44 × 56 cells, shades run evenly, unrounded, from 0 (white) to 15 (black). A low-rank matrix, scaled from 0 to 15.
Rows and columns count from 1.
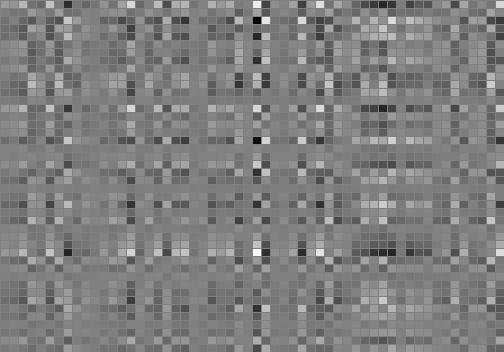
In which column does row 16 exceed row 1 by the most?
29
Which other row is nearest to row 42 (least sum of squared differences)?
40
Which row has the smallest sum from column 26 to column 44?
3
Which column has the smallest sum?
43
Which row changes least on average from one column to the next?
24
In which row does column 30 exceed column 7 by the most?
11
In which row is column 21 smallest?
32
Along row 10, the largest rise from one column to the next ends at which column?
30
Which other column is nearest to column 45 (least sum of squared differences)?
9
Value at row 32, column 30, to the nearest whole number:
12
